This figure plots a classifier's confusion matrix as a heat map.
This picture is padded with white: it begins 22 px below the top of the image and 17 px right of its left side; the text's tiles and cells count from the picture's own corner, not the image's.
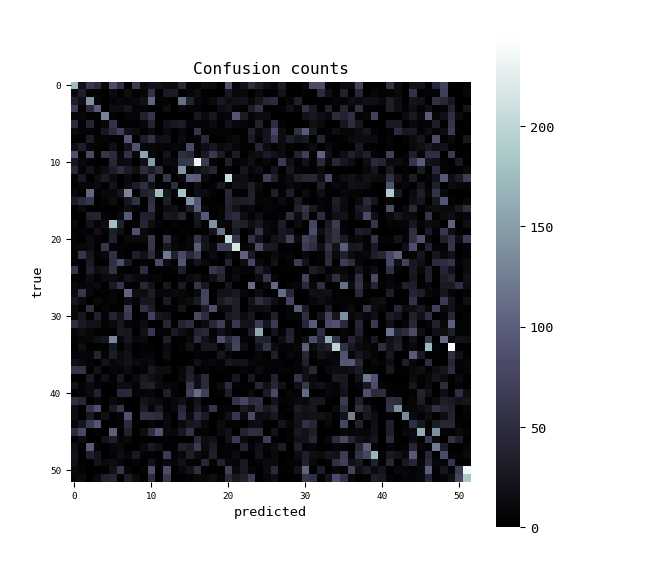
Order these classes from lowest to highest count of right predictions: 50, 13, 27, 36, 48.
13, 50, 48, 36, 27
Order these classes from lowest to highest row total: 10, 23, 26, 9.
26, 23, 10, 9
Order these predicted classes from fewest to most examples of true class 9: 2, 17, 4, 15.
17, 15, 4, 2
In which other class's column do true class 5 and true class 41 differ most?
22
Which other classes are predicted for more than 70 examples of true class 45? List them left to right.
1, 5, 11, 47
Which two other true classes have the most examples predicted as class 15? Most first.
12, 8
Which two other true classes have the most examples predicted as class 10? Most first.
2, 50
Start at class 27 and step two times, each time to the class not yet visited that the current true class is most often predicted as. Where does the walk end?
47
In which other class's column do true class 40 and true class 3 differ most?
16
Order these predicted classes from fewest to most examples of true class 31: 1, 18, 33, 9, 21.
9, 1, 18, 21, 33
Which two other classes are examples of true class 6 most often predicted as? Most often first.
30, 26
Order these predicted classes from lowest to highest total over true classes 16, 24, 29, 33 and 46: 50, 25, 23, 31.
23, 50, 25, 31
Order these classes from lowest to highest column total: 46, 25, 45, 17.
25, 45, 17, 46
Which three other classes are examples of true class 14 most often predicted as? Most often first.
41, 11, 7
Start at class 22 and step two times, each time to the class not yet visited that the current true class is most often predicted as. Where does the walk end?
20
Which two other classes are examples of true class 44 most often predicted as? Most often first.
3, 35
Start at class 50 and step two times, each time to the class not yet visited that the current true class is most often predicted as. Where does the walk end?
34
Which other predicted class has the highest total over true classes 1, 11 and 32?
24
